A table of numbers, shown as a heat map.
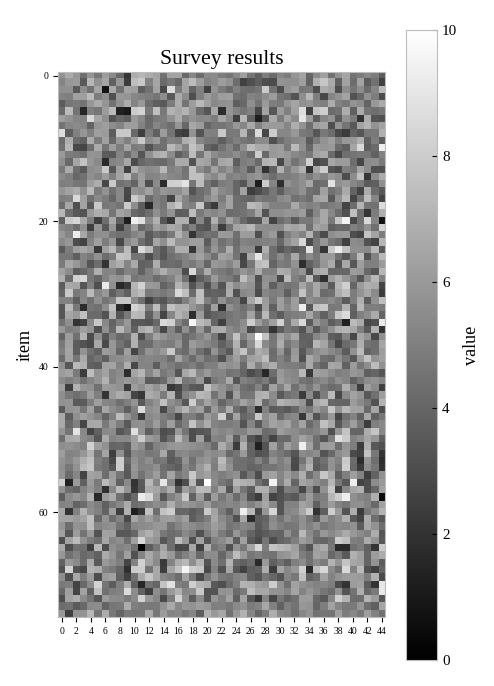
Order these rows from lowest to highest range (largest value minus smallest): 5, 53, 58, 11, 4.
4, 11, 53, 5, 58
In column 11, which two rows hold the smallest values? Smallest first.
65, 70
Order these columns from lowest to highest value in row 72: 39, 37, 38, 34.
37, 34, 39, 38
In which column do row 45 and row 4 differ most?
14
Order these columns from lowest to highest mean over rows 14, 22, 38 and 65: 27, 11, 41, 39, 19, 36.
39, 11, 19, 36, 41, 27
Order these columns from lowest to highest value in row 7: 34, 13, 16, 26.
34, 13, 16, 26
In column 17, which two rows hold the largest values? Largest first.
68, 15
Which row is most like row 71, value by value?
18
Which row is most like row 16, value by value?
61
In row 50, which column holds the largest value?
38
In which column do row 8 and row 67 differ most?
27
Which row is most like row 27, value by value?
45
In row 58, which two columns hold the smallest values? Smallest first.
44, 5
